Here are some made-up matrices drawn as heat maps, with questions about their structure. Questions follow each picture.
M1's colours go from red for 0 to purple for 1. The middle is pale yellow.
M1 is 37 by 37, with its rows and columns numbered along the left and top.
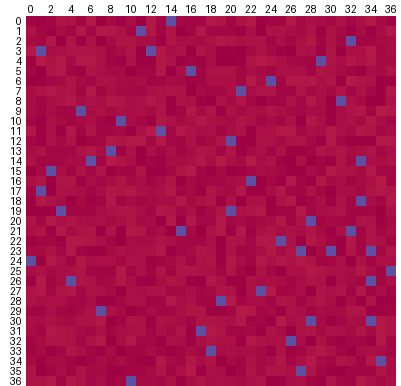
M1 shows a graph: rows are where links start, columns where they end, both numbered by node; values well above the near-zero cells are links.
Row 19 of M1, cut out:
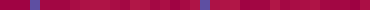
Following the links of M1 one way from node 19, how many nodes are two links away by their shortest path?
3
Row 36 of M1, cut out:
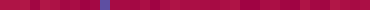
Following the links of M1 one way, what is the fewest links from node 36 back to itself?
7
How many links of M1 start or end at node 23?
4
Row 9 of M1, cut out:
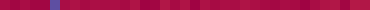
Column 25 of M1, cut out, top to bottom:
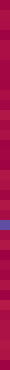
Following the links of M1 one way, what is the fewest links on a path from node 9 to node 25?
4
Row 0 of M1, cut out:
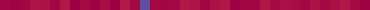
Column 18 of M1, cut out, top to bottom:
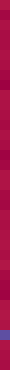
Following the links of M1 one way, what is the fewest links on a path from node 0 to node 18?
3
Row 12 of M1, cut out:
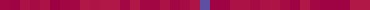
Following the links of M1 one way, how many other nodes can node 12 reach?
10
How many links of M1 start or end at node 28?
3
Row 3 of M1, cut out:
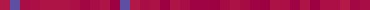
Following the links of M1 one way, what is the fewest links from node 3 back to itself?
5
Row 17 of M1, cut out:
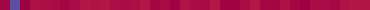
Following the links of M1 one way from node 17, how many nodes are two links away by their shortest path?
1
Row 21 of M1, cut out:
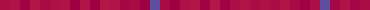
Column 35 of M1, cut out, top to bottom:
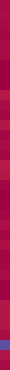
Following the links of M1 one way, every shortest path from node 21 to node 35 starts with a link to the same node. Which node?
node 32
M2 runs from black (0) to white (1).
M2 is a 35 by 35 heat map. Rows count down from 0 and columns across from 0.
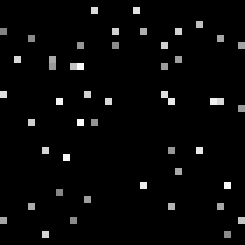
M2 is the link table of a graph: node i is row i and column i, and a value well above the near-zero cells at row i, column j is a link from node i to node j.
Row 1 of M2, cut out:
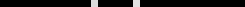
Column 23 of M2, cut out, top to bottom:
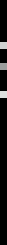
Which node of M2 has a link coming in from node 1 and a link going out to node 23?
node 13
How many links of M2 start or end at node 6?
6
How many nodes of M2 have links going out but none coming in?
11
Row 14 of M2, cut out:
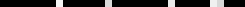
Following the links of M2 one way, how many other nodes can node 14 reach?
11
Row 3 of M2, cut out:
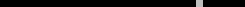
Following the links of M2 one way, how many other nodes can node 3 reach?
2
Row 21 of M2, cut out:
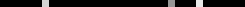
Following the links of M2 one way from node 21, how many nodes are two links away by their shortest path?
6
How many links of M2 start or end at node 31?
6
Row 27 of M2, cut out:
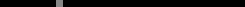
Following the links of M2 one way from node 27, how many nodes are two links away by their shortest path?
3
